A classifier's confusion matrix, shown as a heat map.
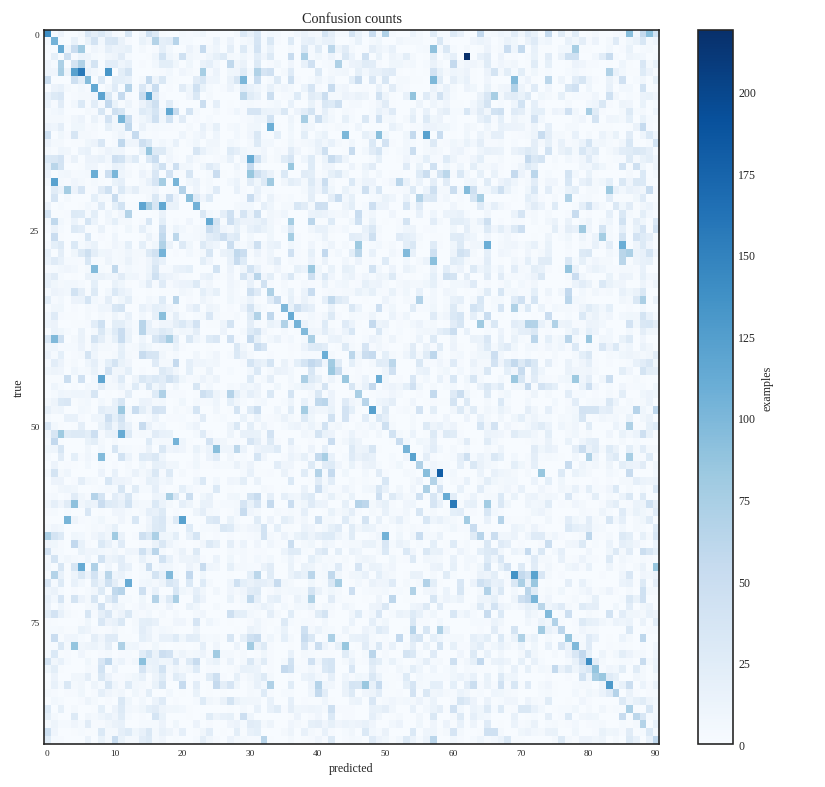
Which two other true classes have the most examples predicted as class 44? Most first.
13, 78
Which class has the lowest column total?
26
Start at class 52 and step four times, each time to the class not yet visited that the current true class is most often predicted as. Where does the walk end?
30
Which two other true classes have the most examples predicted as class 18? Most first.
10, 69
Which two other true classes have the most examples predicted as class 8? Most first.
44, 54
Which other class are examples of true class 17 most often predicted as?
36
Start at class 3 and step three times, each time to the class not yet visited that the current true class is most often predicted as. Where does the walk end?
83
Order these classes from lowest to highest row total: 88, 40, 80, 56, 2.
88, 40, 56, 2, 80
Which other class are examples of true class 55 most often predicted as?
77
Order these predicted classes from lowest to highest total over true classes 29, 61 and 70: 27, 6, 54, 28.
54, 27, 6, 28
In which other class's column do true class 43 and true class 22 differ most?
14
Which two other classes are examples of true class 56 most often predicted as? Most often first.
58, 73
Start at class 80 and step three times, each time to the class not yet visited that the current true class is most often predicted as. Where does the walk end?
38
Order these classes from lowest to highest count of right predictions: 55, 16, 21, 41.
16, 55, 21, 41
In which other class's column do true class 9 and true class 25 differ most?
79
